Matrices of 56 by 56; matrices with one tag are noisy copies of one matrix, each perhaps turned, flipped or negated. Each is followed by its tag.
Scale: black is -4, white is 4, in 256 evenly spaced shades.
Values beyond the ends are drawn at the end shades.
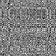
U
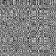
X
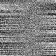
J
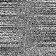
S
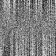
J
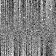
J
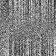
S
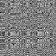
X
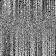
J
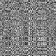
U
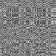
X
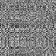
U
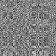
X
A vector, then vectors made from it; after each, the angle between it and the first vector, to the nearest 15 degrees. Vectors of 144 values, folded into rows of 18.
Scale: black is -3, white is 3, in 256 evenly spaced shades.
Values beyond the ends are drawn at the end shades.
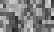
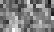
150 degrees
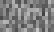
75 degrees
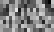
105 degrees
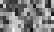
165 degrees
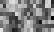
15 degrees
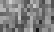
60 degrees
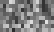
60 degrees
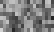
15 degrees
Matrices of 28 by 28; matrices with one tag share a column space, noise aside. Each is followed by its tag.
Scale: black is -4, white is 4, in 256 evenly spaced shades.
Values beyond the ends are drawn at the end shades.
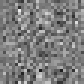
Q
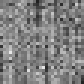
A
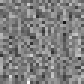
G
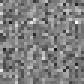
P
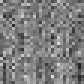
G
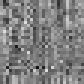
A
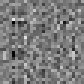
P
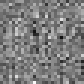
G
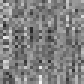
A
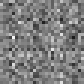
P
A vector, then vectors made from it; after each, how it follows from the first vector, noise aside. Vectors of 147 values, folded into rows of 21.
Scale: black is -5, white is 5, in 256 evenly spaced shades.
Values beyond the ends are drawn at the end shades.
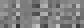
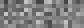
reversed.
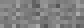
shrunk.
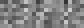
reversed.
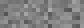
wrapped around, negated, shrunk.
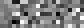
wrapped around, scaled up.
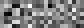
wrapped around, scaled up.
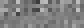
wrapped around, partly zeroed.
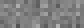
shrunk.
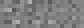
wrapped around, negated, shrunk.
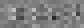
wrapped around, partly zeroed.
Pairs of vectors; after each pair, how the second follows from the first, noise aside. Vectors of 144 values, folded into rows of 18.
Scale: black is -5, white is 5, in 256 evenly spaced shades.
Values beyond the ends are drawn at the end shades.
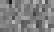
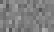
reversed, negated, shrunk.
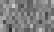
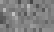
wrapped around, partly zeroed.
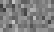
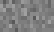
negated, shrunk.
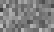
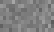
reversed, shrunk.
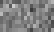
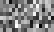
wrapped around, negated, scaled up.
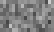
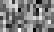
wrapped around, negated, scaled up.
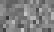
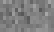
reversed, negated, shrunk.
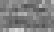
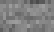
reversed, negated, shrunk.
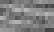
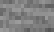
shrunk.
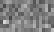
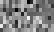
wrapped around, negated, scaled up.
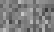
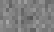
reversed, negated, shrunk.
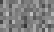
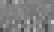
wrapped around, partly zeroed.
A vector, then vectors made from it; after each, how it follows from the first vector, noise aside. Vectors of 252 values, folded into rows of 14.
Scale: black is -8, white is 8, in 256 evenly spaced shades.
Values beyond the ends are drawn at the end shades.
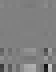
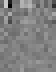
reversed.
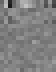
reversed.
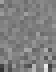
sign-scrambled.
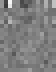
reversed, negated.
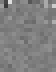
reversed, negated, partly zeroed.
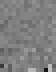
partly zeroed.
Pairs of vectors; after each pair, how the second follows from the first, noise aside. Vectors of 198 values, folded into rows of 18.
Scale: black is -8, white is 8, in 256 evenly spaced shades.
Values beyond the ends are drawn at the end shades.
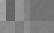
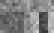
reversed, scaled up.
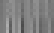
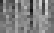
reversed, scaled up.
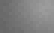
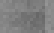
wrapped around, negated, shrunk.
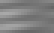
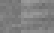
wrapped around, shrunk.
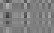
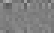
negated, partly zeroed.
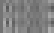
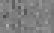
wrapped around, negated, partly zeroed.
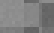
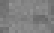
wrapped around, shrunk.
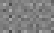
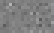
wrapped around, negated, partly zeroed.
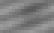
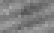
copied.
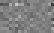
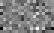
reversed, scaled up.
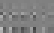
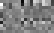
wrapped around, negated, scaled up.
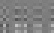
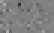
wrapped around, negated, partly zeroed.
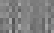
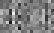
wrapped around, negated, scaled up.
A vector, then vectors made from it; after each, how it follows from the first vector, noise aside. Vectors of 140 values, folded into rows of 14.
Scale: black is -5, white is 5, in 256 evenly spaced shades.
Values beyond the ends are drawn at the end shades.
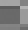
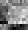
reversed, negated, scaled up.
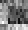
reversed, scaled up.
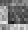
reversed, scaled up.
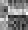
wrapped around, scaled up.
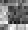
reversed, scaled up.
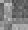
wrapped around.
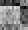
negated, scaled up.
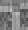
wrapped around.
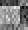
negated, scaled up.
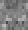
wrapped around, partly zeroed.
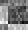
reversed, scaled up.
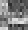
wrapped around, scaled up.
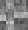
wrapped around.
